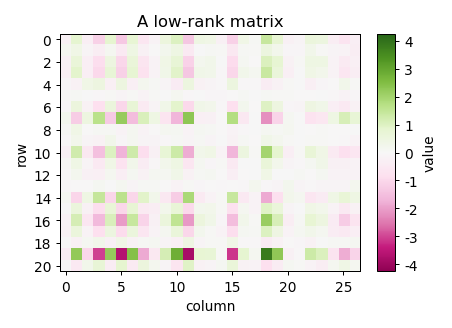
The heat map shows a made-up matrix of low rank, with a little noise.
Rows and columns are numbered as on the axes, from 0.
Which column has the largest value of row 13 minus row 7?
18
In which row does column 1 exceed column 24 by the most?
19
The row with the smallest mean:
17
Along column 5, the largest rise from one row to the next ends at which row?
20
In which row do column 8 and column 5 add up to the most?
7
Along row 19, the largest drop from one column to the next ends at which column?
11
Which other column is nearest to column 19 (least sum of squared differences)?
4
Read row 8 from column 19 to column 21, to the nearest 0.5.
0 0 0
